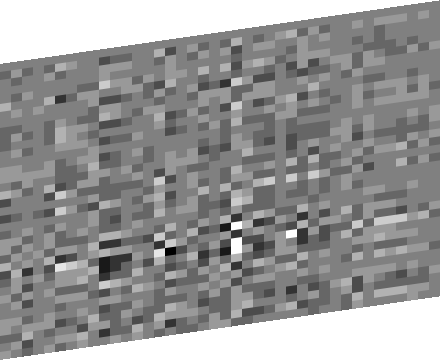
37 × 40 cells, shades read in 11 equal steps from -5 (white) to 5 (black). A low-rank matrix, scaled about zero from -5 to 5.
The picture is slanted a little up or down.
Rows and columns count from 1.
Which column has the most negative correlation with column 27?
16
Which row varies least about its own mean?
1
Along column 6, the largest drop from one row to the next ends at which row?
27
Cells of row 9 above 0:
10
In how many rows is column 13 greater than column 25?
12
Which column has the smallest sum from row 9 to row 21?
22
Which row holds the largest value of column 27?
34
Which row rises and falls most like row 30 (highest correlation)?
24
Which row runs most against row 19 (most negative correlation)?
8
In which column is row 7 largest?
21
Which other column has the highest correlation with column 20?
33
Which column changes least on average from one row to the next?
4
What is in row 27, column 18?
0
